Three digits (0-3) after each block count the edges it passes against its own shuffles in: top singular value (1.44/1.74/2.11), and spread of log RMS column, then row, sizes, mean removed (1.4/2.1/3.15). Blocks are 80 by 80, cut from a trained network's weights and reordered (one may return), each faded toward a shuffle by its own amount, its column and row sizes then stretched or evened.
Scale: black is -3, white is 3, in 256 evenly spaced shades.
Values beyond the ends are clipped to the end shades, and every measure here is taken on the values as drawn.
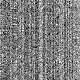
3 0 1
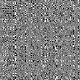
2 3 2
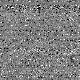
0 0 2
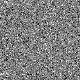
0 1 0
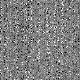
0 2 1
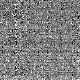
1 2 0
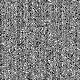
1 0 0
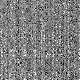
2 1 1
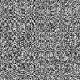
3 2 0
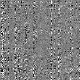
0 3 2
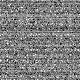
2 0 1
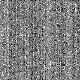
2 1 1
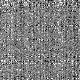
2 0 2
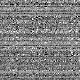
3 1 2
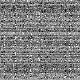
3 2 0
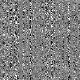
1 3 1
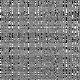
3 3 1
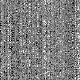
2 2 1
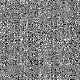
1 0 2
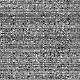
3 2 0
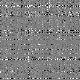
1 2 3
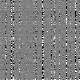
2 3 1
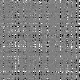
2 3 2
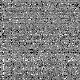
1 1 1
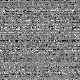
2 1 3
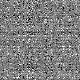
1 2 1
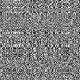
3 1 2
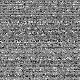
2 0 2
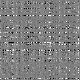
2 2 3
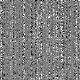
1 3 1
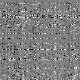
1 1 3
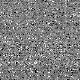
0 0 2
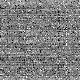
2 1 0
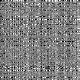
3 0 3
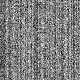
3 0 0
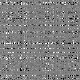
1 2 3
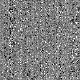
0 2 0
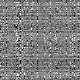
3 3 0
